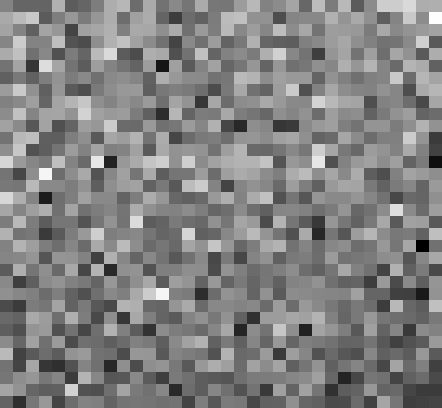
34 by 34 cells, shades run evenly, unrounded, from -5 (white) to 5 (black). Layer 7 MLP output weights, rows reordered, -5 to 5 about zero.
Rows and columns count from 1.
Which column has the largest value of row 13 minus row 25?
12
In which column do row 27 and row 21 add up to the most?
33
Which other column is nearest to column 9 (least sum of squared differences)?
26
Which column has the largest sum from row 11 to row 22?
14
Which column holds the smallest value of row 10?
7
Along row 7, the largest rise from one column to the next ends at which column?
32
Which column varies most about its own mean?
34
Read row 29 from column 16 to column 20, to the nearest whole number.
-2 1 0 1 0
